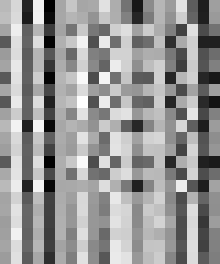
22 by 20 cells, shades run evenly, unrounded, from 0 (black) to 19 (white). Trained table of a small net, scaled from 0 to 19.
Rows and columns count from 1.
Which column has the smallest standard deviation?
6
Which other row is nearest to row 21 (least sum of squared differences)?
18
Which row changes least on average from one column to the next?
8
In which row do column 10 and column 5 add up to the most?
9
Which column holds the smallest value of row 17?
5
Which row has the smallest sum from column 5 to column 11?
3
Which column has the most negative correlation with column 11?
10
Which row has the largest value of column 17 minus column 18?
16
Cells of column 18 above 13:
17
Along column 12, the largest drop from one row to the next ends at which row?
11
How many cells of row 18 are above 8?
16
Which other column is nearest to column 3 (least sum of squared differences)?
19
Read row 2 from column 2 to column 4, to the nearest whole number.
16 2 18
